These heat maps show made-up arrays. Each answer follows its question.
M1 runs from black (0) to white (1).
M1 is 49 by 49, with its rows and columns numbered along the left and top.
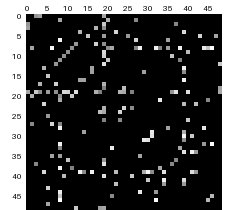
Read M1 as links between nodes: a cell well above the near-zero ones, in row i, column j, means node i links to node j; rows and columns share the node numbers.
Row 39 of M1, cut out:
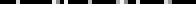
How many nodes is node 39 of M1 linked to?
11
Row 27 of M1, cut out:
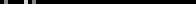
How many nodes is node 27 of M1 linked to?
3
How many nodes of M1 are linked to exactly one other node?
4
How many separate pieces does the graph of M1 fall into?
3
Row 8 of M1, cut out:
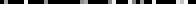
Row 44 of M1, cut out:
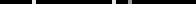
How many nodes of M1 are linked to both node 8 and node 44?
2
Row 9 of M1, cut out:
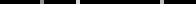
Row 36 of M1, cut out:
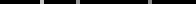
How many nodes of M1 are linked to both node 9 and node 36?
2
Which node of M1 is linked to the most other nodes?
node 19
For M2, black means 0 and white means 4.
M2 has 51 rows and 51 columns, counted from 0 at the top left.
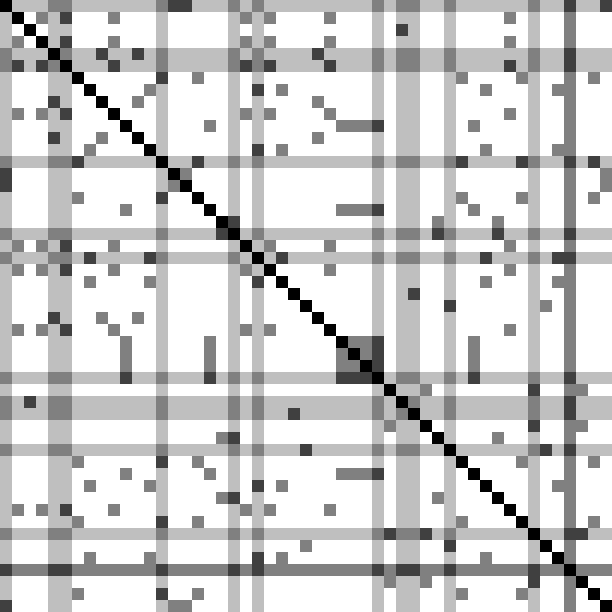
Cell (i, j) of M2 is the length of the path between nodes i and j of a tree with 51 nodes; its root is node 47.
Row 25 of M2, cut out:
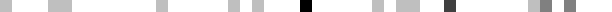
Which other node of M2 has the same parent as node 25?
45
